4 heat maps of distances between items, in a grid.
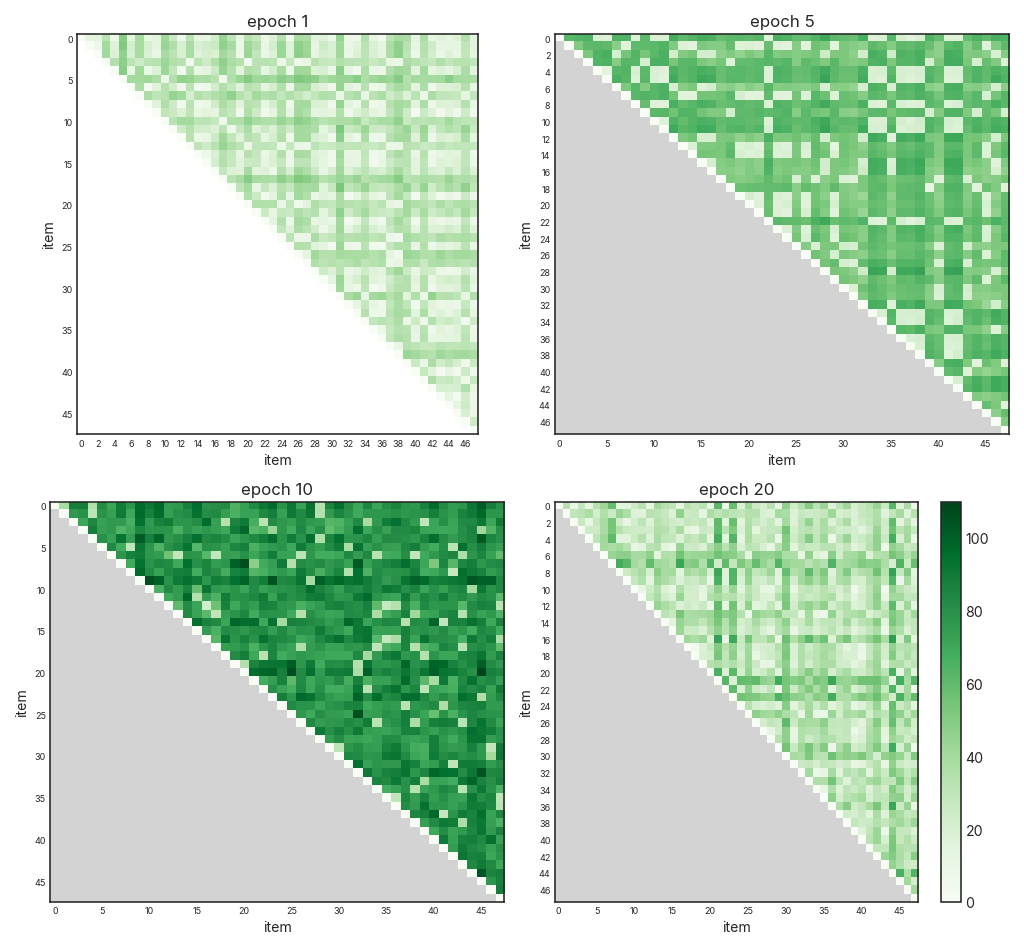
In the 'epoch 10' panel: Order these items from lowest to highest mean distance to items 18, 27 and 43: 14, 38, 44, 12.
38, 12, 14, 44
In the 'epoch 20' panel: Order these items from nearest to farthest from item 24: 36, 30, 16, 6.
36, 16, 6, 30
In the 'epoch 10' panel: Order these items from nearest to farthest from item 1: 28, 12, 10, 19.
28, 19, 12, 10
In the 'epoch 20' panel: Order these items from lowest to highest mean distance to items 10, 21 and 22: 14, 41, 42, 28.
28, 14, 41, 42
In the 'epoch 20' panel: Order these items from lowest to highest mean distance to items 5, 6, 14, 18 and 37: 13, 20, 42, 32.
32, 13, 20, 42
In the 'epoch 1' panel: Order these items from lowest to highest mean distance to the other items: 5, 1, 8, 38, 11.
8, 1, 11, 38, 5
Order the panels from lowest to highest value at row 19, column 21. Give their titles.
epoch 5, epoch 1, epoch 20, epoch 10
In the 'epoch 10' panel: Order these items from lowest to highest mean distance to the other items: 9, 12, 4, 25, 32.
12, 25, 4, 32, 9
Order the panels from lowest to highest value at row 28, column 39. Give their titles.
epoch 20, epoch 1, epoch 5, epoch 10
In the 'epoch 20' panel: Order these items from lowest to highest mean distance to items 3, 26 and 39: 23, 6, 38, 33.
38, 33, 6, 23
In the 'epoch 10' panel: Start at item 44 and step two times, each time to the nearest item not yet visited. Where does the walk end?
15
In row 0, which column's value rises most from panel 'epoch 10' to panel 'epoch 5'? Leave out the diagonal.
28
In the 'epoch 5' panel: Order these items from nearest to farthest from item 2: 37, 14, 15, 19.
15, 19, 14, 37
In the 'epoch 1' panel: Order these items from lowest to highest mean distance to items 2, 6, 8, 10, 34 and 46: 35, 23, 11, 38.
35, 23, 11, 38
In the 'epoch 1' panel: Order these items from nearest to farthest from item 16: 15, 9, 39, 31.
9, 15, 39, 31
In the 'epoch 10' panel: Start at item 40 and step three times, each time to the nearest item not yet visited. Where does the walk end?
25
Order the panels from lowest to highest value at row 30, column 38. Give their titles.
epoch 1, epoch 20, epoch 5, epoch 10
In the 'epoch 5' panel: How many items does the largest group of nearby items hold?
14
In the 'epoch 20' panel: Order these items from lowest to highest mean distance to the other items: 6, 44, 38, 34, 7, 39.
39, 34, 38, 6, 7, 44
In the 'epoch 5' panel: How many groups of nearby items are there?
5
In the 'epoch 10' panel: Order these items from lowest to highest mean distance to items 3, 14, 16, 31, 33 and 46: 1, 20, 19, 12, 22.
22, 12, 1, 19, 20
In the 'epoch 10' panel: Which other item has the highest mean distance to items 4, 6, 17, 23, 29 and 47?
9
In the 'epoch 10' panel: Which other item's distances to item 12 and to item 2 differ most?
16
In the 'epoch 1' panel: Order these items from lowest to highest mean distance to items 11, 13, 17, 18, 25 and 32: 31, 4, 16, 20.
16, 4, 20, 31
